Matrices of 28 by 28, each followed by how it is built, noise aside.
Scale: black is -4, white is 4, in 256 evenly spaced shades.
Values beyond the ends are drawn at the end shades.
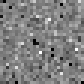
sparse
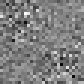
block diagonal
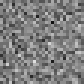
repeating rows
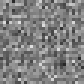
blocks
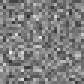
blocks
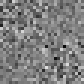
block diagonal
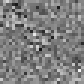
block diagonal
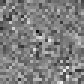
block diagonal
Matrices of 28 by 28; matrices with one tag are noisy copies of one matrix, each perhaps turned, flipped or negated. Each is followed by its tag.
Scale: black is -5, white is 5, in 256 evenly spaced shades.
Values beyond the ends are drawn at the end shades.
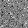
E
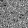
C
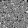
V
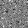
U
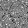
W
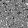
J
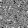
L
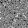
W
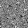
U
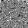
V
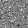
U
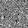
U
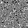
E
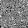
V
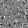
U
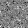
L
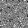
L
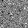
E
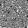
V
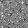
E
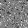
J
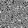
L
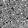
J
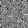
L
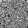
V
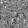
W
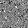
U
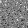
C
